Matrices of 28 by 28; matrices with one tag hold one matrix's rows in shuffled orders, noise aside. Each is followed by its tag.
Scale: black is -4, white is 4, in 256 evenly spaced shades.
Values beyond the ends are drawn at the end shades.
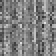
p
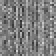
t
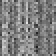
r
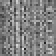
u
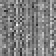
t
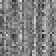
p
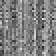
p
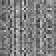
u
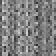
r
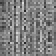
u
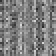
p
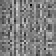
u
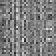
u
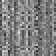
r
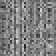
u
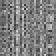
u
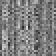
r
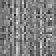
u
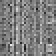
u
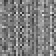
t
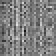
u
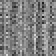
p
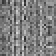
u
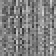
t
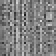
u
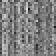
r
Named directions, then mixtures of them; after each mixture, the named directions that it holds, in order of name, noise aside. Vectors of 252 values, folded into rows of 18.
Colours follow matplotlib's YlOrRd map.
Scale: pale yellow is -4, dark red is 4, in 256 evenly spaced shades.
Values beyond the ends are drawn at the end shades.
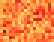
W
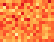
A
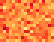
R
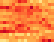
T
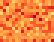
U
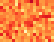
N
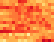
T.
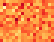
A, U.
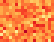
N, U, W.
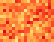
W.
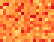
A, U.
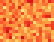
A, N, R.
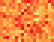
A, W.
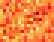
U, W.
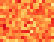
R, W.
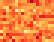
N, T.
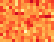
N.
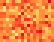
A, W.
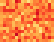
A, W.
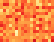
A, N, U.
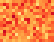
A, W.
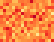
N, U.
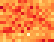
N, T, U.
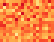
A, U.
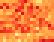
A, T, U.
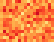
A, W.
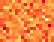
R, U.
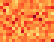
N, U.
